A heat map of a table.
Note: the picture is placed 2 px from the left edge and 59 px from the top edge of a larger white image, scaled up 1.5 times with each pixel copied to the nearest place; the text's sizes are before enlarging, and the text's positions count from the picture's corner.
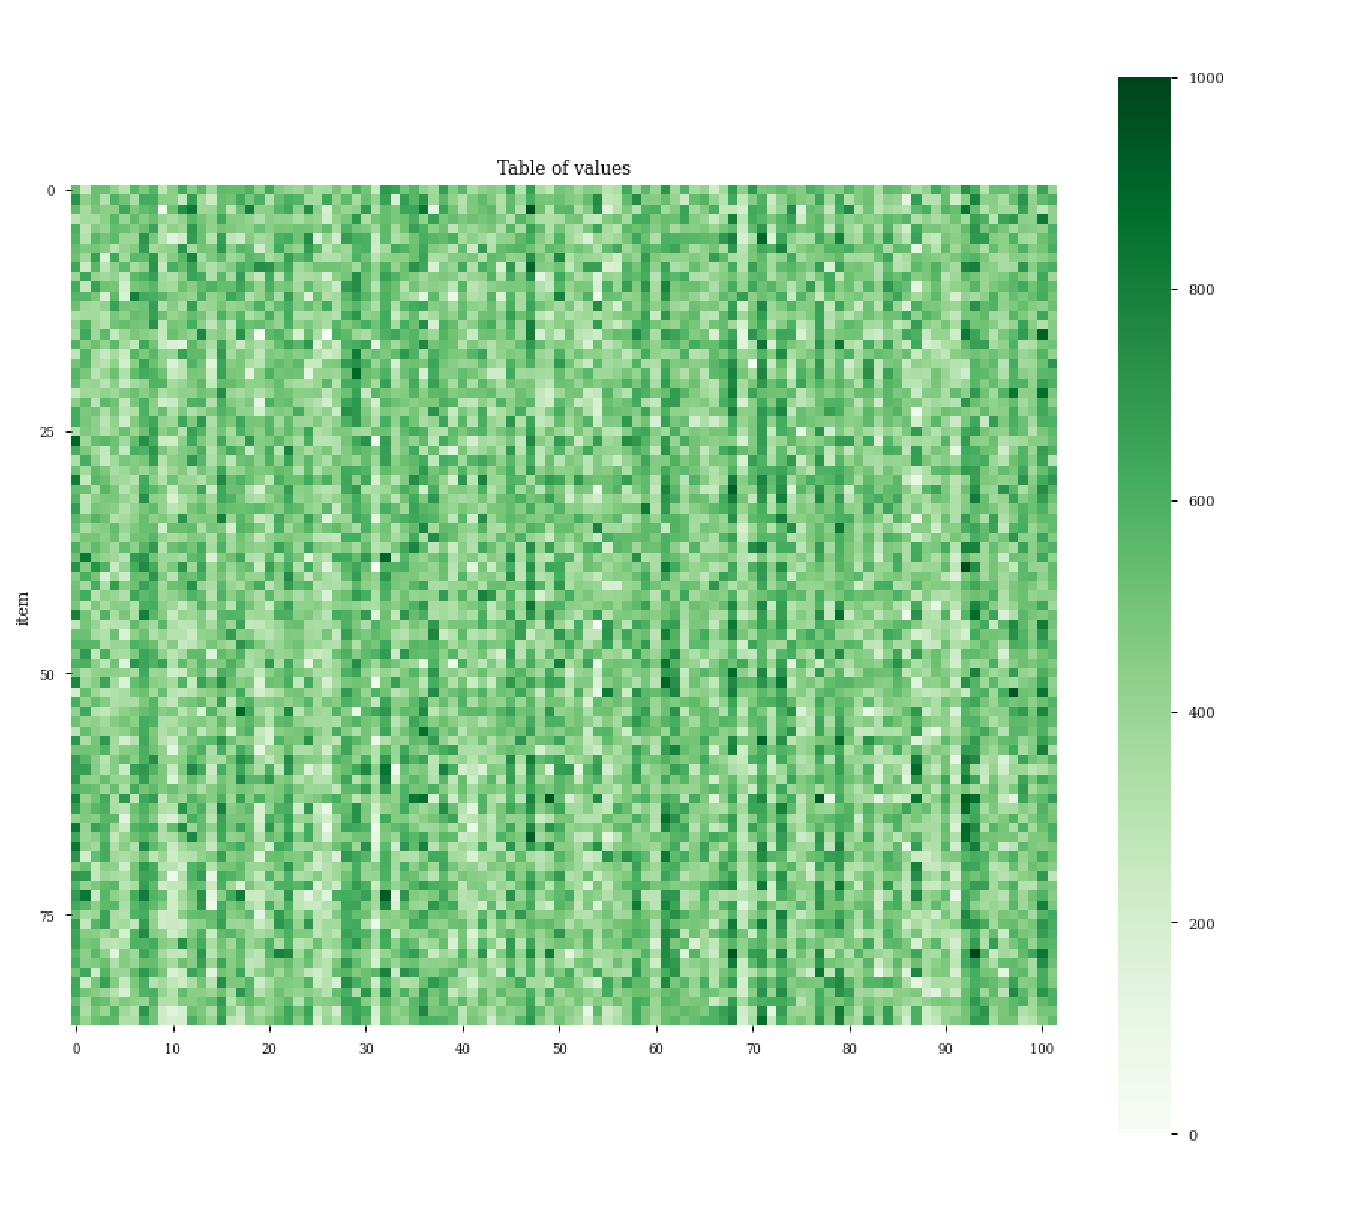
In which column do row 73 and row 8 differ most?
1
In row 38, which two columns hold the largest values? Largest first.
32, 1
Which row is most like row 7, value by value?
41
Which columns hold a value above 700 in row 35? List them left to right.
36, 54, 74, 79
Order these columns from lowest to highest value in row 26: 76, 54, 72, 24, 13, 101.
72, 76, 13, 101, 24, 54
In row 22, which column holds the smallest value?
19
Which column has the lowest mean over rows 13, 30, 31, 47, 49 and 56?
91
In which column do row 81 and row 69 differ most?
87
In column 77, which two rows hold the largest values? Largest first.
63, 81
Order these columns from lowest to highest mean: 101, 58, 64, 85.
64, 85, 101, 58
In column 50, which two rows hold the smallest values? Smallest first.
15, 28
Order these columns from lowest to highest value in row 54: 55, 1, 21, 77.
21, 55, 77, 1
